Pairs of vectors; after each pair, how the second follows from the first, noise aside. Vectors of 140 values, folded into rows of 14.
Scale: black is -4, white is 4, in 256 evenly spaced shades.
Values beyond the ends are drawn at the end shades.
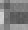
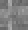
wrapped around, shrunk.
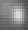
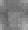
wrapped around, shrunk.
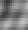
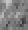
negated, partly zeroed.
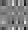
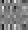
reversed.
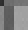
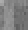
negated, shrunk.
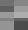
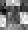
wrapped around, negated, scaled up.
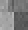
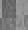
wrapped around, shrunk.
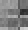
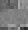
negated, partly zeroed.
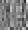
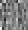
reversed.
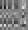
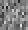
shuffled.
